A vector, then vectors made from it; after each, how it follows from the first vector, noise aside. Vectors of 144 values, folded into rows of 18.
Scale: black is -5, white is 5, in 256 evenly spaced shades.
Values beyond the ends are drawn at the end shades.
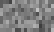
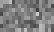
negated.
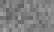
wrapped around, shrunk.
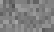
reversed, shrunk.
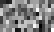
scaled up.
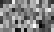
scaled up.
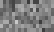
reversed.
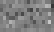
wrapped around, partly zeroed.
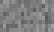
wrapped around, shrunk.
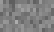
reversed, shrunk.
